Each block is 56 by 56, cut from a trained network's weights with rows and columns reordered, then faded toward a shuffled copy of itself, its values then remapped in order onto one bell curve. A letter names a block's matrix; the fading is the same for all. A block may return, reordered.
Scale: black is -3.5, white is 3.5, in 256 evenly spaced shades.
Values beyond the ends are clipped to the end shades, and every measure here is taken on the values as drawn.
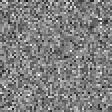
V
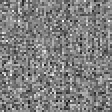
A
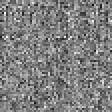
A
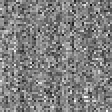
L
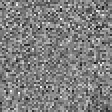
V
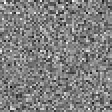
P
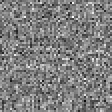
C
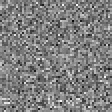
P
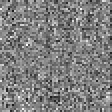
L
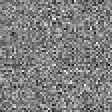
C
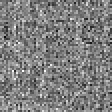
A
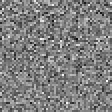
V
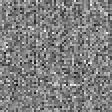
A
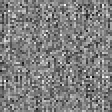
L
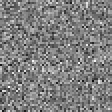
C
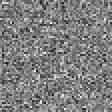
V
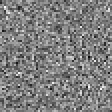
V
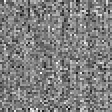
L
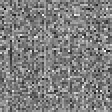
L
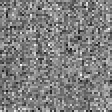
A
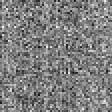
A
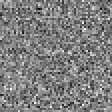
V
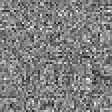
C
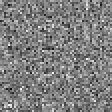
C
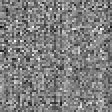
L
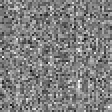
A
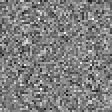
V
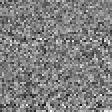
P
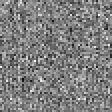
A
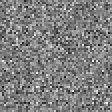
P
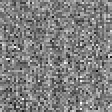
A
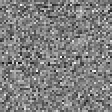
P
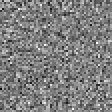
V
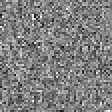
V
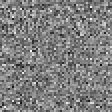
V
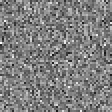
V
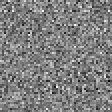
P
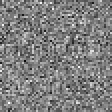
V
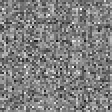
L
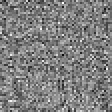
V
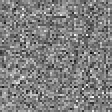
C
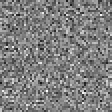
C
